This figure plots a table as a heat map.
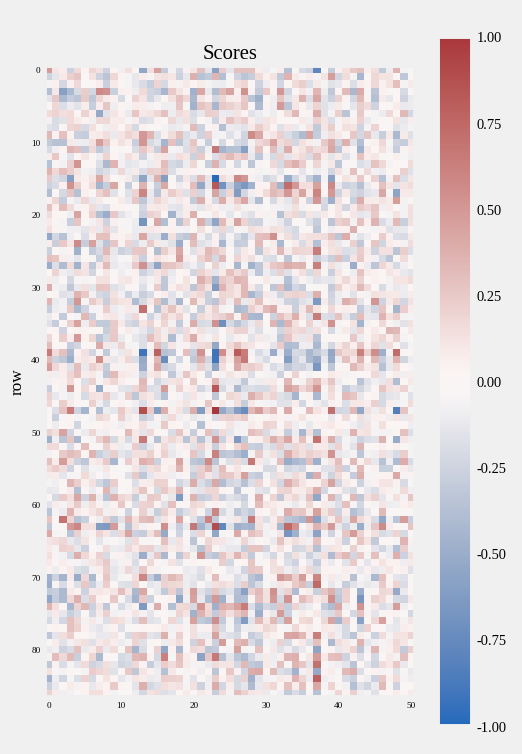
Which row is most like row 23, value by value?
10
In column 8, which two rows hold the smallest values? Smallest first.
63, 20
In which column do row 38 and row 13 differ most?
23
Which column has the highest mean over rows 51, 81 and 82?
37
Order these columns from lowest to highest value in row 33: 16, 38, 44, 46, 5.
5, 44, 38, 16, 46
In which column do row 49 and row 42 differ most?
4
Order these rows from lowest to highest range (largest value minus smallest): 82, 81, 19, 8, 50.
19, 8, 50, 82, 81
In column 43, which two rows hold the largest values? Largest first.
39, 74
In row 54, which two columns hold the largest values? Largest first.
28, 22
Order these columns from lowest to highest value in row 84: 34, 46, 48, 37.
48, 46, 34, 37
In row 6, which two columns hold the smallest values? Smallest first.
7, 41
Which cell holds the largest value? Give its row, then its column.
47, 23
